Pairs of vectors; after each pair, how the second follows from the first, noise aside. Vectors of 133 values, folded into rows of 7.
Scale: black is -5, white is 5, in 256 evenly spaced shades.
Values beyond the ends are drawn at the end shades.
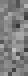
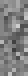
negated.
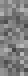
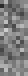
reversed.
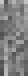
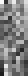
scaled up.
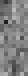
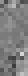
reversed, negated, partly zeroed.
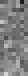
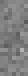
wrapped around, negated, shrunk.
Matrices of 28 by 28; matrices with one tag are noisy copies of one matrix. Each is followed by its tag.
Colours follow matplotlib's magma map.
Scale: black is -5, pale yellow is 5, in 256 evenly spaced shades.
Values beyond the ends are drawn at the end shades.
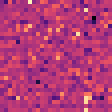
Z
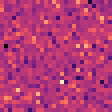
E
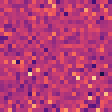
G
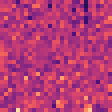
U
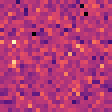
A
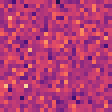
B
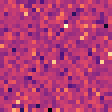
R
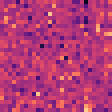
U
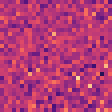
G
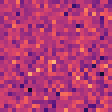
G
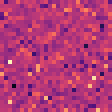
G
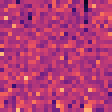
U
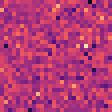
E
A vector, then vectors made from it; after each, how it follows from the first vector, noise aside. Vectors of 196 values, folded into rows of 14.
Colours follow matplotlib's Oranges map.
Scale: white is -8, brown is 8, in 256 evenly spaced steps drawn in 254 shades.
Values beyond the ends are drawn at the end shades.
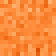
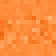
reversed, negated, partly zeroed.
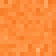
negated, shrunk.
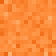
reversed, negated, partly zeroed.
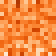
reversed, scaled up.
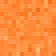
negated, shrunk.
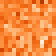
wrapped around, negated, scaled up.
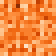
reversed, scaled up.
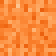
reversed, negated.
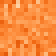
reversed, negated.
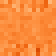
partly zeroed.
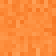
negated, shrunk.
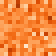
reversed, scaled up.
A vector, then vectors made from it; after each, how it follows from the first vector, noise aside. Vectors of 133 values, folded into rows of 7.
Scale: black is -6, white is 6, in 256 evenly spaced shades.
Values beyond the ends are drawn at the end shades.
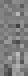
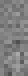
shrunk.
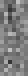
reversed, negated.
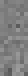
shrunk.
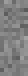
wrapped around, shrunk.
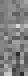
negated.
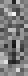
wrapped around, negated, scaled up.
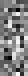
wrapped around, scaled up.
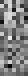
wrapped around, scaled up.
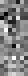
wrapped around, negated, scaled up.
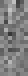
reversed.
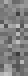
negated.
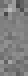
reversed, partly zeroed.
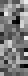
wrapped around, scaled up.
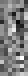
wrapped around, negated, scaled up.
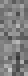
negated.
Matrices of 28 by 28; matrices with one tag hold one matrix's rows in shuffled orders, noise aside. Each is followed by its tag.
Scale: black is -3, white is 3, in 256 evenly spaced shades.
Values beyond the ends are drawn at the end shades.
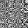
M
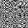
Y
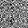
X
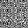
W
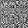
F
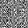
W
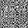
F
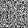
W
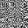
M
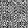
W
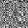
Y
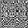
F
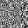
M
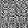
F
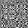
F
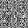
W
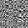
Y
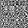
F
